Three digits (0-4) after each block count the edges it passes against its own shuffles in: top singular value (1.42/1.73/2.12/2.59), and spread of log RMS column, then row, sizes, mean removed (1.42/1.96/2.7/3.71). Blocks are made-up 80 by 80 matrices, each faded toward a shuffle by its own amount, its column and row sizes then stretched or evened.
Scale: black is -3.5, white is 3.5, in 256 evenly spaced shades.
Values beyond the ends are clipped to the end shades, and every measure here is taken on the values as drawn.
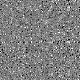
2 1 1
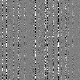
3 4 0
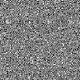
3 1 1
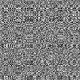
4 0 3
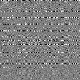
4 0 4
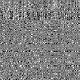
3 0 3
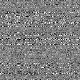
2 0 4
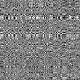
4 1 3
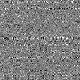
3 0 2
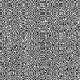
4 0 0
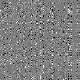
3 3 1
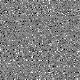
1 1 2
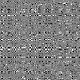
4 1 3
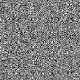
3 1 2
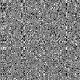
3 2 0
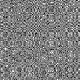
4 1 0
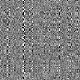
4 3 2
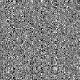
3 2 1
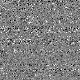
0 0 3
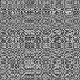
4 0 4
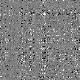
2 2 3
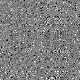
3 0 1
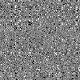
3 1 1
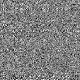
2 1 2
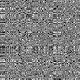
4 1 2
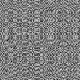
4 1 2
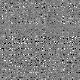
0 2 3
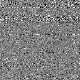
1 0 3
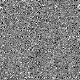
0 1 2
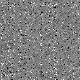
0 2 1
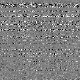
1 1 4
